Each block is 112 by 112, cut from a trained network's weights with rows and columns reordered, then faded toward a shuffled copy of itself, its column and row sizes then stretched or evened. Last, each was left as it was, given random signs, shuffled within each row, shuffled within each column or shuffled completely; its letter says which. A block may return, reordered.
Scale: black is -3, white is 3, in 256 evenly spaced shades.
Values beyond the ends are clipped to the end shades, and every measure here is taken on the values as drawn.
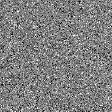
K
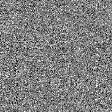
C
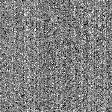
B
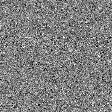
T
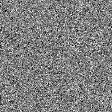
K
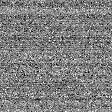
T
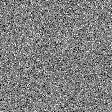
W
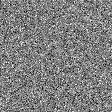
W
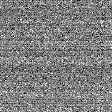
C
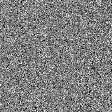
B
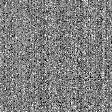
C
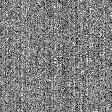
B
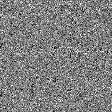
K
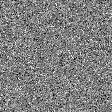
W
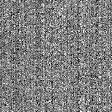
C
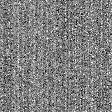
B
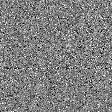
T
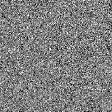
C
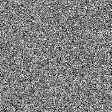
K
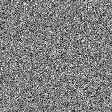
W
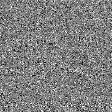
K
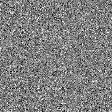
K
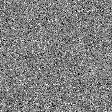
T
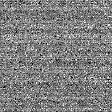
C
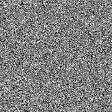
K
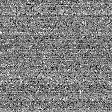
T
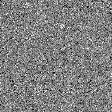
K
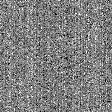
B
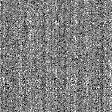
C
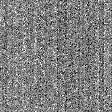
B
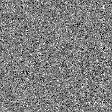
K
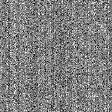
C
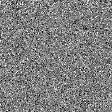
K
